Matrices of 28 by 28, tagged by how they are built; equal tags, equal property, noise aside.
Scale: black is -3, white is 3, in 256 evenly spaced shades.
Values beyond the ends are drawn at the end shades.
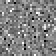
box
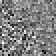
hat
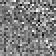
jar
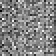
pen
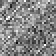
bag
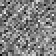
bag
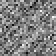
bag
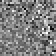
jar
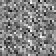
pen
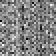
pen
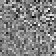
jar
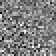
hat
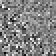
hat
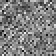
bag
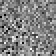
hat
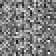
pen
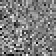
hat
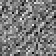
bag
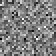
bag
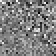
jar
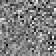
jar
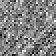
bag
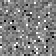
box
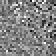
jar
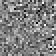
jar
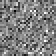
bag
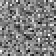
pen
